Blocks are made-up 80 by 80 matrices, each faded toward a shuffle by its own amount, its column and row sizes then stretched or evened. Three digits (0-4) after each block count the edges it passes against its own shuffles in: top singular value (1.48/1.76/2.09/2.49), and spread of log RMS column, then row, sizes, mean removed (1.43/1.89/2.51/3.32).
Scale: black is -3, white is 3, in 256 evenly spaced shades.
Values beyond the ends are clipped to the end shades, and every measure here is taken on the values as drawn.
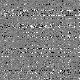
1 2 4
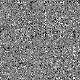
1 2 2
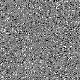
2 0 1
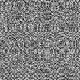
4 0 0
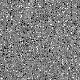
1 1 0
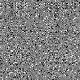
2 0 1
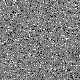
0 0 1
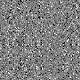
2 1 0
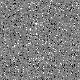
0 2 0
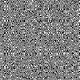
4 2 2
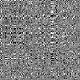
4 3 3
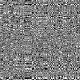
4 1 3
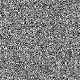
1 0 2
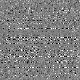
3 1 4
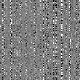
4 4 1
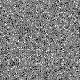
1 0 0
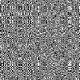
4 3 1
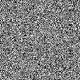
2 0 0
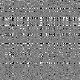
4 3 4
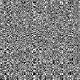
4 3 2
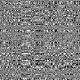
4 1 4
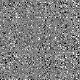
0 3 3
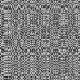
4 2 2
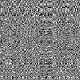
4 0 3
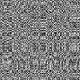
4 3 2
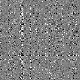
3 3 2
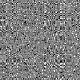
4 2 1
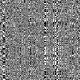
4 4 0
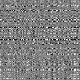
4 1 4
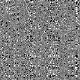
3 3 1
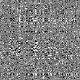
3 2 3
